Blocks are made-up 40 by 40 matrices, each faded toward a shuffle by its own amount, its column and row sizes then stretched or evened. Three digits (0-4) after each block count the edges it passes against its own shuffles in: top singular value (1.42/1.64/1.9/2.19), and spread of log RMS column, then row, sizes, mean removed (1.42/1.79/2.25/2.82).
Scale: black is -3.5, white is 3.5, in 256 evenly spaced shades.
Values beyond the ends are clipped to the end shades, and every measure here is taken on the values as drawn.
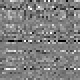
4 0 4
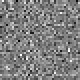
2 0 1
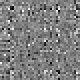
3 3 1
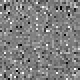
1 2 1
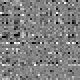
3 0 3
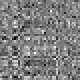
4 2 2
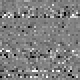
1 0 4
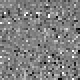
0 1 2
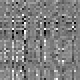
4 4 1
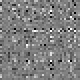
3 3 3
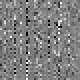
3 4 0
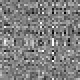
3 2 2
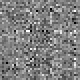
3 2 1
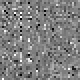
1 3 0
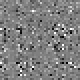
2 3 2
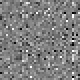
3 2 1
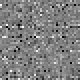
2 0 2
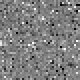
0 0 0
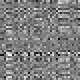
4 2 4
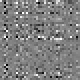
3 3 3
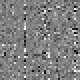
1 3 1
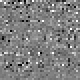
0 0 3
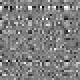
4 1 3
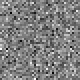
0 1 0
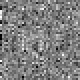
2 3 0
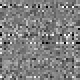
3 1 3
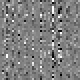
3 4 0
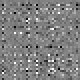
2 3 4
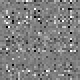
1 2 3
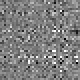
3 2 3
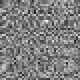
3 0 1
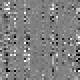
2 4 2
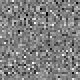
1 0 1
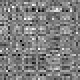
4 0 3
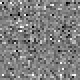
0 1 2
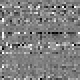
2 1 4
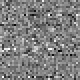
0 1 2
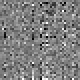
2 3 2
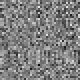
3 2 0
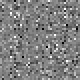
0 3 0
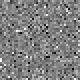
2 0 1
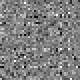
2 1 2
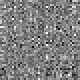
2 1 1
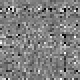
1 2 3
